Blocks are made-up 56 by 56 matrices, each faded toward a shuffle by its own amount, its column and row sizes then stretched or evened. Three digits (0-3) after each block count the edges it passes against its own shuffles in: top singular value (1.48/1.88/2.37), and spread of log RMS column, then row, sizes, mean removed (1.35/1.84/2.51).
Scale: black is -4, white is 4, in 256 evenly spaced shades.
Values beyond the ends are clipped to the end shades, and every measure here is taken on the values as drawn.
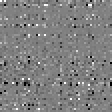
0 2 3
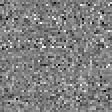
0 0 2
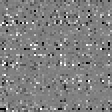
0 2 3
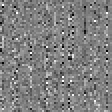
0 3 0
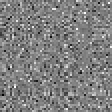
2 0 0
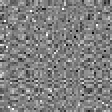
3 1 0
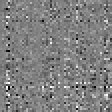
1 3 2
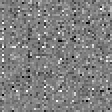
0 2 1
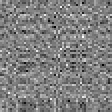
3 1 1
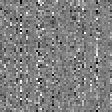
1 3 0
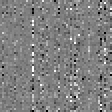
1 3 0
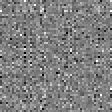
2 2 1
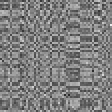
3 2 1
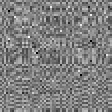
3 0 1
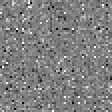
1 1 1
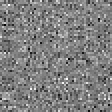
2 1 1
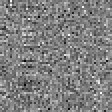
1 1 0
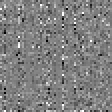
1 3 1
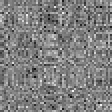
3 2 0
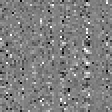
1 3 0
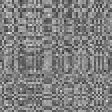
3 1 2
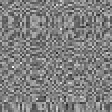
3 0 0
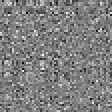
2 1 1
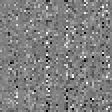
0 3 0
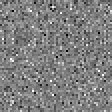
1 0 0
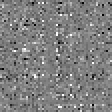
0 2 2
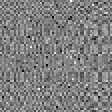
3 0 1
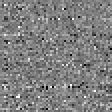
1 1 2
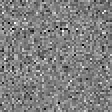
1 0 1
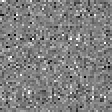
1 1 2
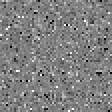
1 0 1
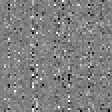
1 3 1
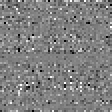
0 1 3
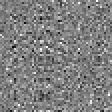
2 2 0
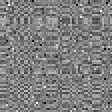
3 0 1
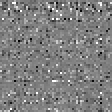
1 1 3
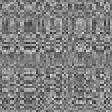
3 1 3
